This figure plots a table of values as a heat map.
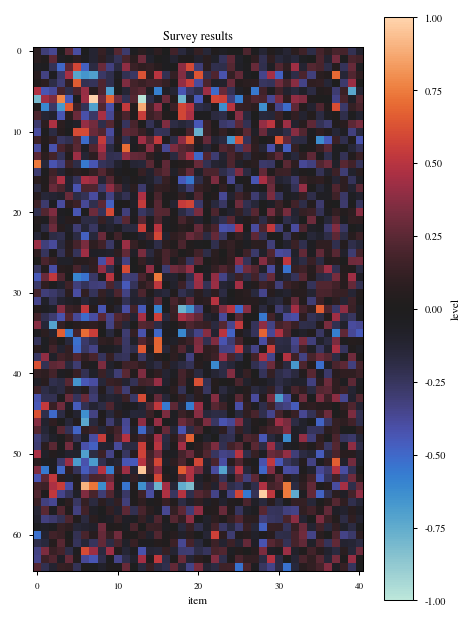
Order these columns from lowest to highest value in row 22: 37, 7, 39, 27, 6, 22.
27, 7, 6, 39, 22, 37
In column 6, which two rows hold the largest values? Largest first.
54, 35
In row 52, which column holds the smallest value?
23
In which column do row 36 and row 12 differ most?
11
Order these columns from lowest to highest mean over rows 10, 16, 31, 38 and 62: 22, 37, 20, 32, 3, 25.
20, 37, 25, 32, 3, 22
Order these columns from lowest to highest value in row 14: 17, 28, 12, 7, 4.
7, 28, 12, 17, 4
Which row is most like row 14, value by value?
45
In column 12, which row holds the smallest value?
51
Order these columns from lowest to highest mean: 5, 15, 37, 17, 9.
5, 9, 17, 37, 15
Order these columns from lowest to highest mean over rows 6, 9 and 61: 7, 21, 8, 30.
21, 8, 30, 7
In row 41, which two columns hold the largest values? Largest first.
20, 15
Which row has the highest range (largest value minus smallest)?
6
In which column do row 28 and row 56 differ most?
2
